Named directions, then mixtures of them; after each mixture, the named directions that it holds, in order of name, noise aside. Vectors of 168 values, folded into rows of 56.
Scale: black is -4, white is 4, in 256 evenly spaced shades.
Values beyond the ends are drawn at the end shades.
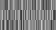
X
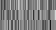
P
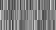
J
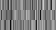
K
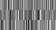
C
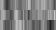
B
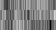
B, P.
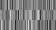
C.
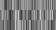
B, C, X.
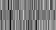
C, K.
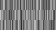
J, X.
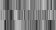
B, K.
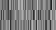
K, P.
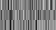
C, K.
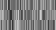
B, C, J.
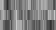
B.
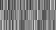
J.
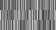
J, P.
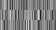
C, P.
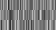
C, J.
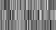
B, C, P.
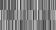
J, P.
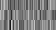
J, K, P.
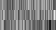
B, C, X.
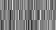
C.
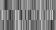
B, C, X.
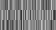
X.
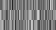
C, J.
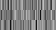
K.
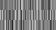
J, P, X.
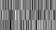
C, K, X.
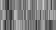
B, K.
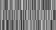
X.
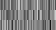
J, P.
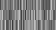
J, X.
